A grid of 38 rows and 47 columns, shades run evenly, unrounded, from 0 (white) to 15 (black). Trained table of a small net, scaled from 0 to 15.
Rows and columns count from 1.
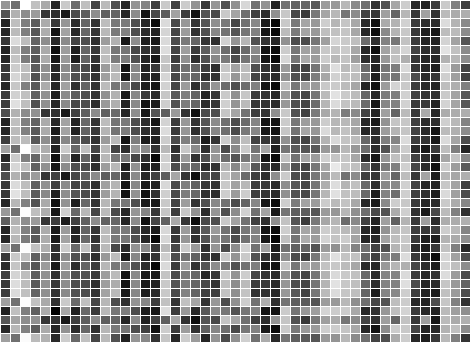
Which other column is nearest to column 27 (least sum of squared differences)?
1
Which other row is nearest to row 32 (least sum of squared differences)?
33
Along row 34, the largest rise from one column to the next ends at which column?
42
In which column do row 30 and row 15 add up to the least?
17
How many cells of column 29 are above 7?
6
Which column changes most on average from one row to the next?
23
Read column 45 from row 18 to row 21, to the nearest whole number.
5 3 4 3
